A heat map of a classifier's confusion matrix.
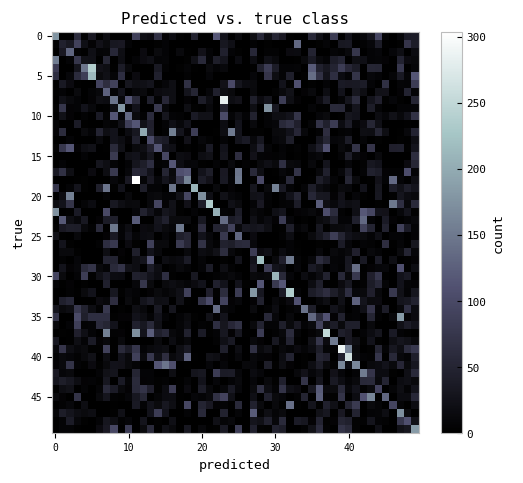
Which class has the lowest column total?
26
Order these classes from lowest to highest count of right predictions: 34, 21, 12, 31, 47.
31, 34, 47, 12, 21
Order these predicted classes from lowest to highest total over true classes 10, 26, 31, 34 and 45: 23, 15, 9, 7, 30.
9, 15, 30, 7, 23
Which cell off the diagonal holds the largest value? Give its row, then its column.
18, 11
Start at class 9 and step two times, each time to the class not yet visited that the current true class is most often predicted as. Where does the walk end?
41
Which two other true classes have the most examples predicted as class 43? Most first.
45, 22
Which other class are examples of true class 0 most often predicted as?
22
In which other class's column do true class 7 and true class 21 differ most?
46
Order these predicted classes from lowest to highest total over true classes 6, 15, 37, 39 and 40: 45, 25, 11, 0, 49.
0, 45, 25, 49, 11
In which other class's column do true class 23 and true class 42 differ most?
1
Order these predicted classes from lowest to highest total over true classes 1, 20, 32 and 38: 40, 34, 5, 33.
34, 5, 40, 33
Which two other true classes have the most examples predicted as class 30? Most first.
19, 31
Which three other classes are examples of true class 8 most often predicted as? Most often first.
23, 10, 31
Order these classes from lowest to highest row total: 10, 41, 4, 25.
25, 10, 41, 4
